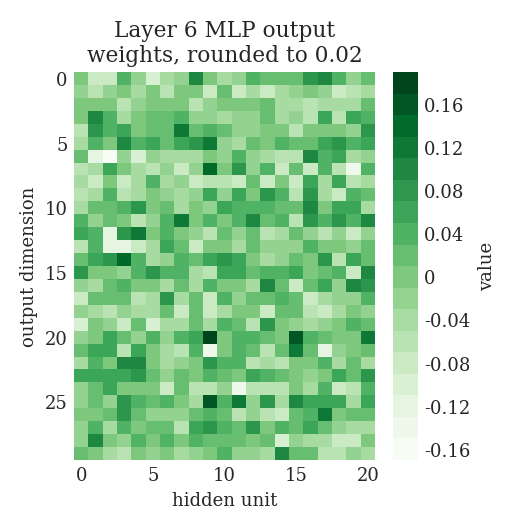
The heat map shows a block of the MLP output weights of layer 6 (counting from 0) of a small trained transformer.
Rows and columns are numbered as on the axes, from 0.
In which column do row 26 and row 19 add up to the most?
17
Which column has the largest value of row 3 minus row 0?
1
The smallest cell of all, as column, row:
2, 6
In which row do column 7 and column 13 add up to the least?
18
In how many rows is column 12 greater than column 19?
17
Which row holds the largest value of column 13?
16
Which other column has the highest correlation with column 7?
20
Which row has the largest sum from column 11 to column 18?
25
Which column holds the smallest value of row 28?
14
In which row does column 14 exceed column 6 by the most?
29
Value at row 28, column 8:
0.04
